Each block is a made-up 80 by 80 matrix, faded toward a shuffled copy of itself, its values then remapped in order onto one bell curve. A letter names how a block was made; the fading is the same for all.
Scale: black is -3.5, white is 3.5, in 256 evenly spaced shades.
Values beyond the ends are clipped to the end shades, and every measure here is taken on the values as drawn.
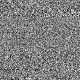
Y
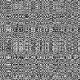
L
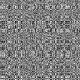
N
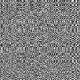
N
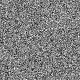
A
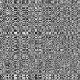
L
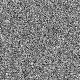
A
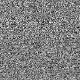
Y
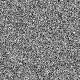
A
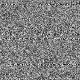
Y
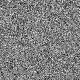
A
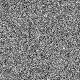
A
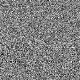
Y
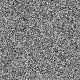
A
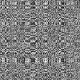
N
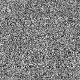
Y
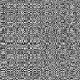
L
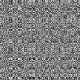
N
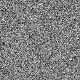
A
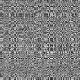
L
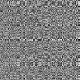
N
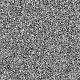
A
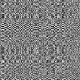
L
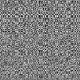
N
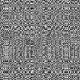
L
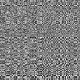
L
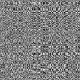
N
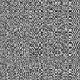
N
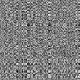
N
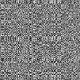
N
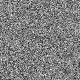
A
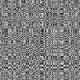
L
